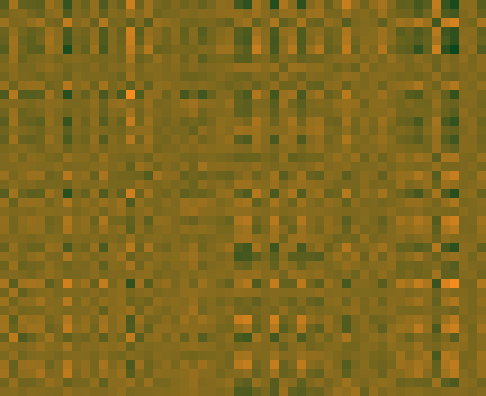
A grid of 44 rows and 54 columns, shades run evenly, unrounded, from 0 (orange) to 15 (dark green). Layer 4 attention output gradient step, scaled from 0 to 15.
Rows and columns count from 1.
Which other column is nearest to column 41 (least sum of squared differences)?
30
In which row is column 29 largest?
32
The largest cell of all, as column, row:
51, 6
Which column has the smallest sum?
15
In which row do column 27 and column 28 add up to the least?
36
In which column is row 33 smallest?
2
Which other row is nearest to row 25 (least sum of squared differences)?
3
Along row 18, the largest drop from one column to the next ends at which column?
50
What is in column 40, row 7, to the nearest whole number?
7
